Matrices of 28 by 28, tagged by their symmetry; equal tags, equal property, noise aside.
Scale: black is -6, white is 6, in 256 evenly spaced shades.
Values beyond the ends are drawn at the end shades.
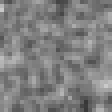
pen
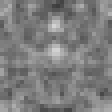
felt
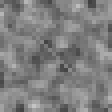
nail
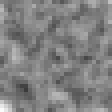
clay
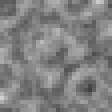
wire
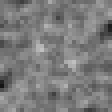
nail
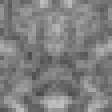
felt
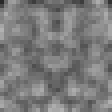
felt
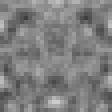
felt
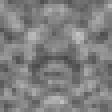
felt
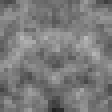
felt
